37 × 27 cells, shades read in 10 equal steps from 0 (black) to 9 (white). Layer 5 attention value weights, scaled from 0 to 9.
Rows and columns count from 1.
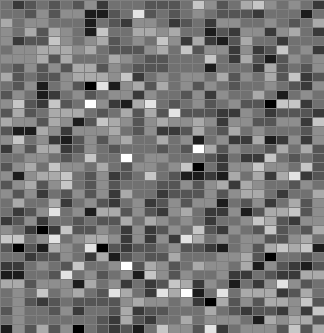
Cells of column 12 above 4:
12
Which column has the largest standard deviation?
8
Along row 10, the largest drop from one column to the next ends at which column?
10
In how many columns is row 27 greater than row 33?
9
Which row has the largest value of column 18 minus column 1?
37
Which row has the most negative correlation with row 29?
18
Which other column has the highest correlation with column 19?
16
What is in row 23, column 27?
5
